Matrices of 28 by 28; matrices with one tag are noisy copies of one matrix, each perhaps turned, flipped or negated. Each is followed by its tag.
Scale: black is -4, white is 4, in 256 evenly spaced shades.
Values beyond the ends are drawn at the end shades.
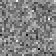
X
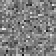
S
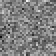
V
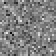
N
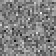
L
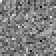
L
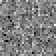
L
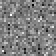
S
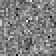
X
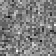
L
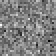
L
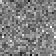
V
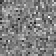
X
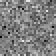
V
